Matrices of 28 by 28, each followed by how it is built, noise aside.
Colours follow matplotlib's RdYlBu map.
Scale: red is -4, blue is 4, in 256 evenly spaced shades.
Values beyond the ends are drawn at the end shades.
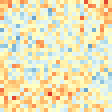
smooth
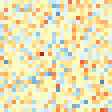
noise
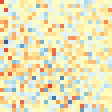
lower triangular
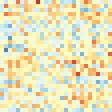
blocks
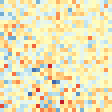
lower triangular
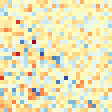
lower triangular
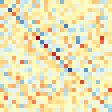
diagonal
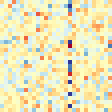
uneven columns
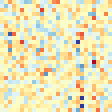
uneven columns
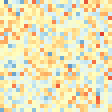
Toeplitz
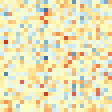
uneven columns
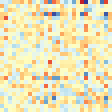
low rank
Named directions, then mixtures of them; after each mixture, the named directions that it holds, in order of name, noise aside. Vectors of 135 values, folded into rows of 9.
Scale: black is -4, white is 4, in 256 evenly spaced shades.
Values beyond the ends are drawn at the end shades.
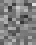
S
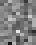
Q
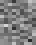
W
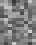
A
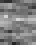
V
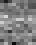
A, V.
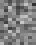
S.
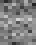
A, S, V.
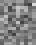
S.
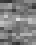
V.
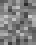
Q, S, V.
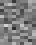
W.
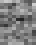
S, V, W.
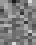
A, W.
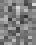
S.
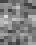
Q, S, V.
